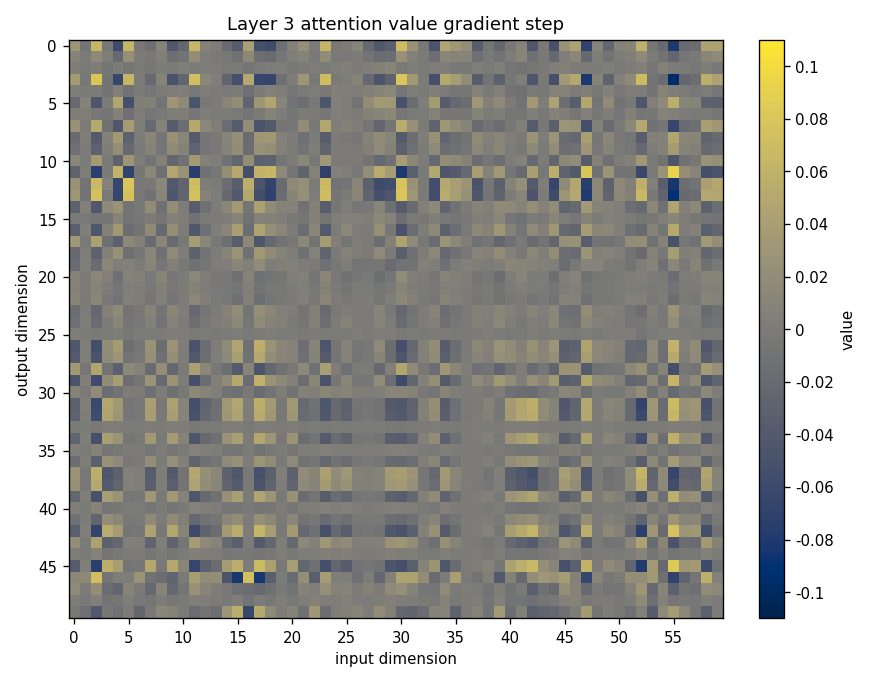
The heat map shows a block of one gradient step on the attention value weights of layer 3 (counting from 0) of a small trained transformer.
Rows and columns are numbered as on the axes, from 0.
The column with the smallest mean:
29
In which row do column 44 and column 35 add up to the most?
46
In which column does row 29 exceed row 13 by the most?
55
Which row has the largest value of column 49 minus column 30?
11
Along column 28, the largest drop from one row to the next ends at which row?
12
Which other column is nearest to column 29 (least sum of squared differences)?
54
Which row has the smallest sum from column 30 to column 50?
49
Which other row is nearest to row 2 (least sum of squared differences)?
4
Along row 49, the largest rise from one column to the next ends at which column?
17
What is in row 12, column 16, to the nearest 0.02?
0.06
